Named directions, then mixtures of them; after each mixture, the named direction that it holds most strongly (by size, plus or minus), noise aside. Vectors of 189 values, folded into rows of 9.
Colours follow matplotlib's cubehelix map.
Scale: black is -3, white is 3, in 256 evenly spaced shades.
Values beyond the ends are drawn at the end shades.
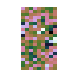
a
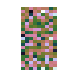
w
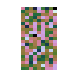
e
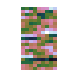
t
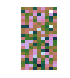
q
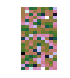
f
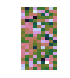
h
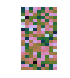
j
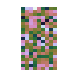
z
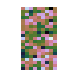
h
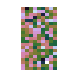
h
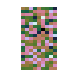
a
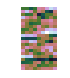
t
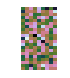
e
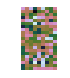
h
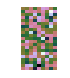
q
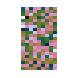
j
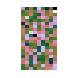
e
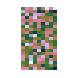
e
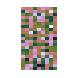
q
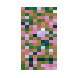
e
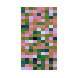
q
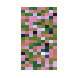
q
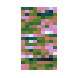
t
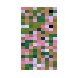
q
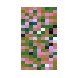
a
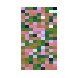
e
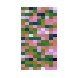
t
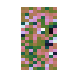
a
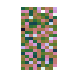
w
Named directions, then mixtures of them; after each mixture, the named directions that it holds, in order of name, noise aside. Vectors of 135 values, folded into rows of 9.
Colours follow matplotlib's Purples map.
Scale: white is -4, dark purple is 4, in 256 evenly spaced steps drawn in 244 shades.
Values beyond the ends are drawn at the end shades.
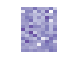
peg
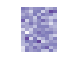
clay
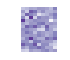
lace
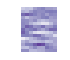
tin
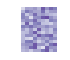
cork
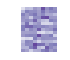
cork, tin.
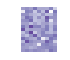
peg.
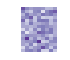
clay, cork.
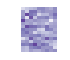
lace, tin.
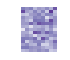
peg, tin.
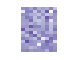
peg.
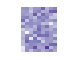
clay, cork.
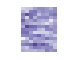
lace, tin.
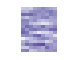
tin.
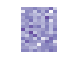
peg.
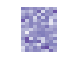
clay, peg.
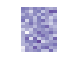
clay.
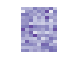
peg, tin.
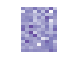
peg.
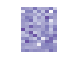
peg.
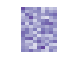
cork.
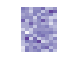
clay.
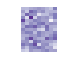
lace.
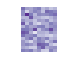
cork, tin.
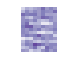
cork, tin.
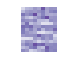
cork, tin.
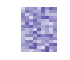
cork.
